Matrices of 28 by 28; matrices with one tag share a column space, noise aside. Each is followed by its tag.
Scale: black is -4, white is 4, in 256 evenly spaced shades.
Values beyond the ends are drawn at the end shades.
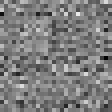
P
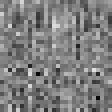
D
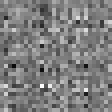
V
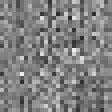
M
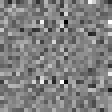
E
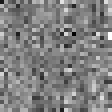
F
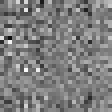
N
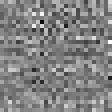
N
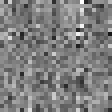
F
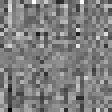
F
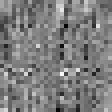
D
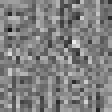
M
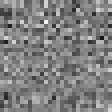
N
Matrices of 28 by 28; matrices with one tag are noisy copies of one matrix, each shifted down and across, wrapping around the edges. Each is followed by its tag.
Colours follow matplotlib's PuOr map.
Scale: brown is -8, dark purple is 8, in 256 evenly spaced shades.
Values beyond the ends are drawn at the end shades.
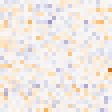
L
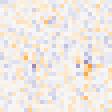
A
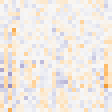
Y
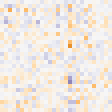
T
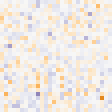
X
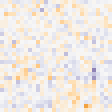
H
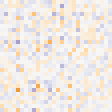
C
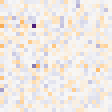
C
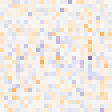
X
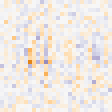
Y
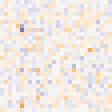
T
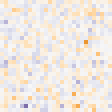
L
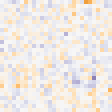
H
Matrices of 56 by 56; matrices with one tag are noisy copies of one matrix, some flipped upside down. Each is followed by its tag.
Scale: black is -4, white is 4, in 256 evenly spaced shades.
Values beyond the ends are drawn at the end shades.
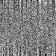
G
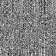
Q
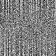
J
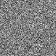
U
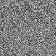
U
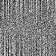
J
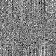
Q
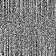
J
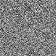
U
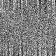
G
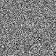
U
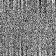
G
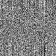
Q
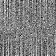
J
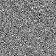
U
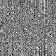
Q
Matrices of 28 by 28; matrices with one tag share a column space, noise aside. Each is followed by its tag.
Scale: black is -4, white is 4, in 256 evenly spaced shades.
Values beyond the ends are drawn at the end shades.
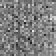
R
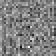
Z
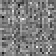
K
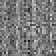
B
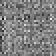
R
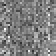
B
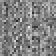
Z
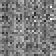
R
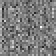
Z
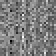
B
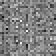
R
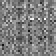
R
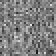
B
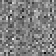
K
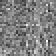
B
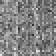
B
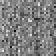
Z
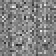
R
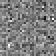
R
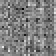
Z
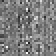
K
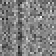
K
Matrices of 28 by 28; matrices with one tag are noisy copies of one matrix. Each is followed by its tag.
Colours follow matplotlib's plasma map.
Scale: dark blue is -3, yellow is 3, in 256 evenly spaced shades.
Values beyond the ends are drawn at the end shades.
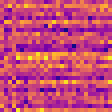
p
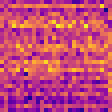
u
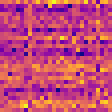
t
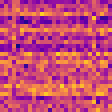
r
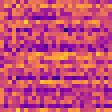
p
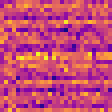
p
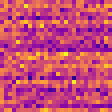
p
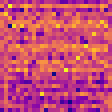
u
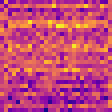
u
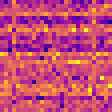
r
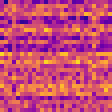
r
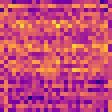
u
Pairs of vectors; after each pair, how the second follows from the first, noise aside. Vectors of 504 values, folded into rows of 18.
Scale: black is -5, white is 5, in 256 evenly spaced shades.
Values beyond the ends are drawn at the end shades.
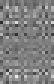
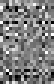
negated, scaled up.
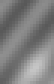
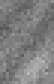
shrunk.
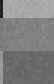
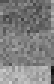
reversed.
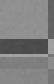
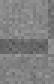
shrunk.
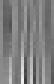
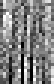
negated, scaled up.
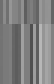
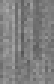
reversed, shrunk.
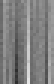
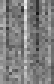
reversed.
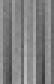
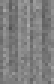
reversed, shrunk.
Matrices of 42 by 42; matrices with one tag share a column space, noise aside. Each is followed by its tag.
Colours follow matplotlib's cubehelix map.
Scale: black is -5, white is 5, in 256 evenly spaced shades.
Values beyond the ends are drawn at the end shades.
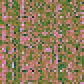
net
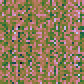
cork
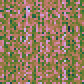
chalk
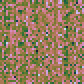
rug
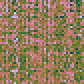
net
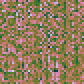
net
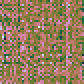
cork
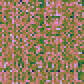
net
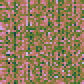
cork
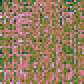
net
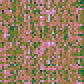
rug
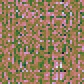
net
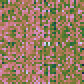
rug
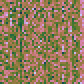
chalk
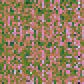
rug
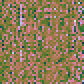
chalk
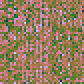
chalk
